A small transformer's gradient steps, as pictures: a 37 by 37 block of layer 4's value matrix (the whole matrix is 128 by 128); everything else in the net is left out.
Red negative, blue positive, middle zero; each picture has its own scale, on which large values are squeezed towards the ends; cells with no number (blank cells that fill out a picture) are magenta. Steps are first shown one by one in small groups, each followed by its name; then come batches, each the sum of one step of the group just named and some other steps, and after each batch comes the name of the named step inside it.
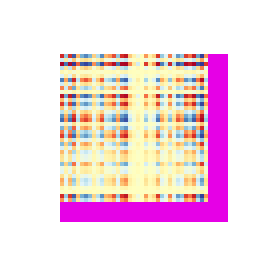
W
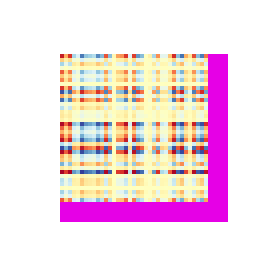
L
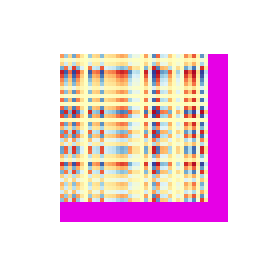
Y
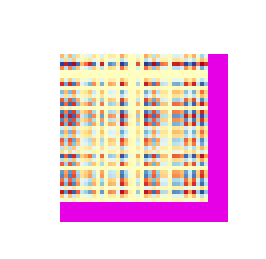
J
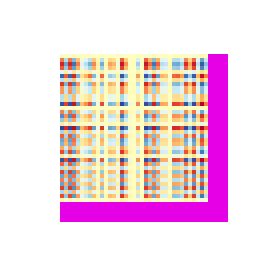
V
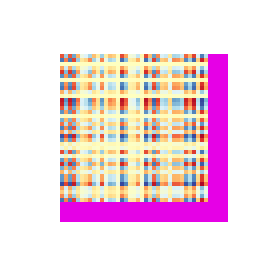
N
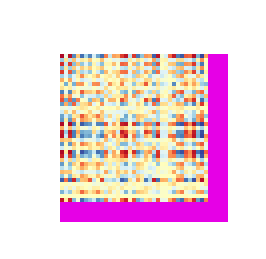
L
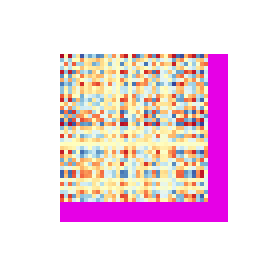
J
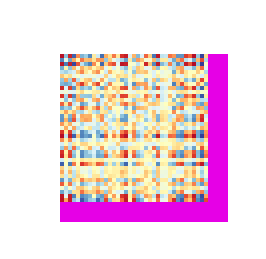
W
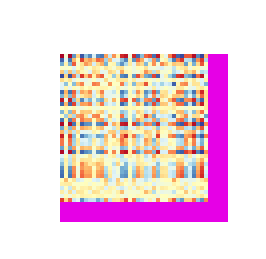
J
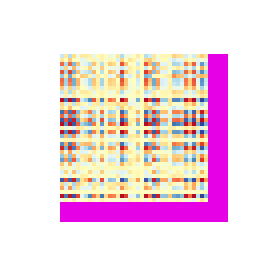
N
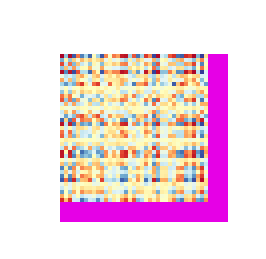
Y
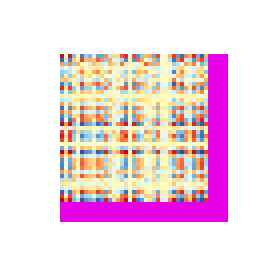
L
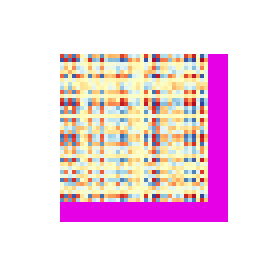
N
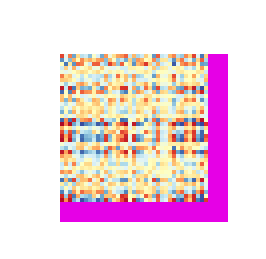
L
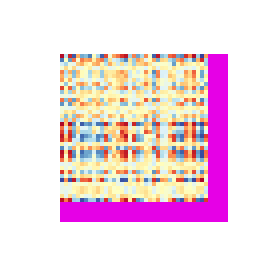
L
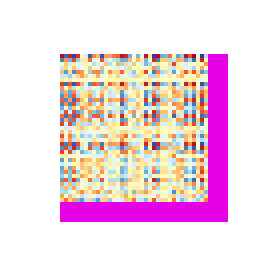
J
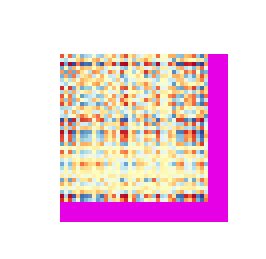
W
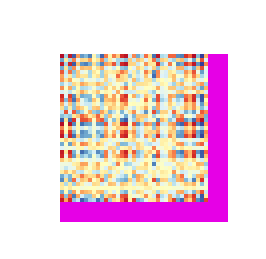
W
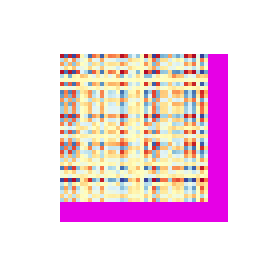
N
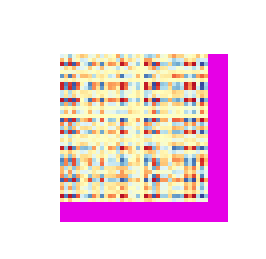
V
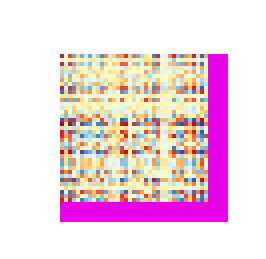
L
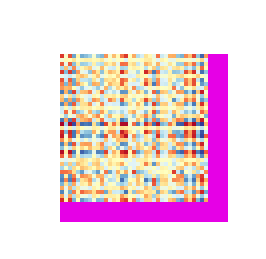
L
